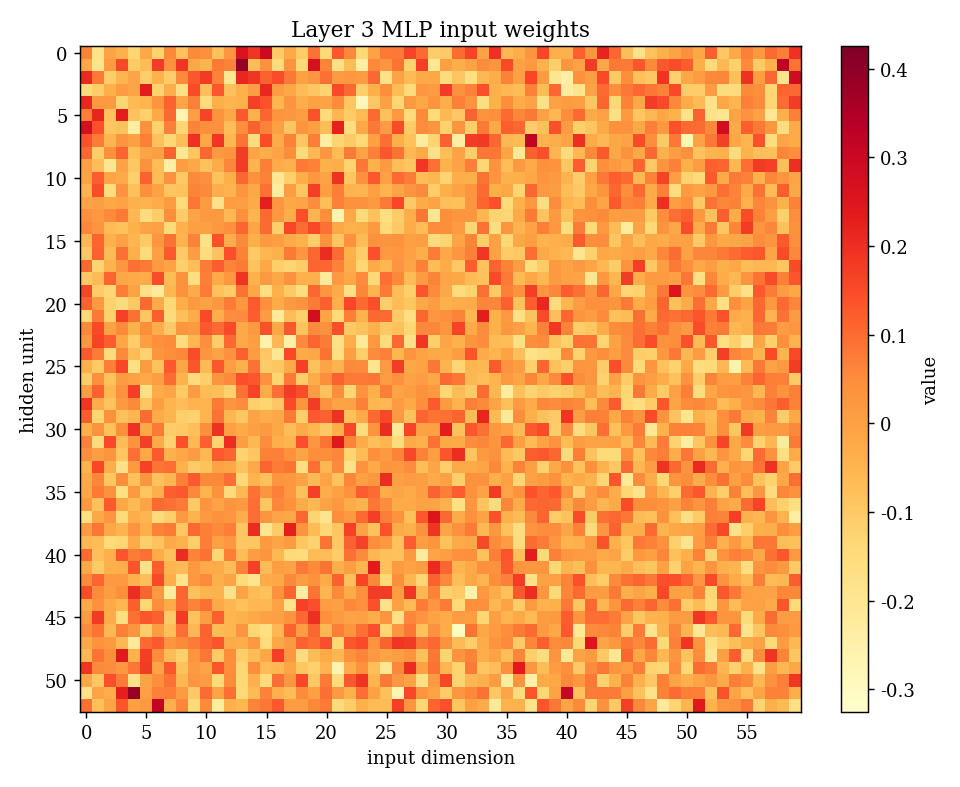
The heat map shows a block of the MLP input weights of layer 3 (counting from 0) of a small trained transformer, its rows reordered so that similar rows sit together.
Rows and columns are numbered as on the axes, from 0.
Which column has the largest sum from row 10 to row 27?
13
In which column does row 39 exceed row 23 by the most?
23
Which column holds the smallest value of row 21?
16
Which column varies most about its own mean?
21
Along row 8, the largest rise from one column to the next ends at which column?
37
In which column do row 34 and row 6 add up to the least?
4
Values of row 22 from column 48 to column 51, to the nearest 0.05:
0.1 0.05 0 0.15
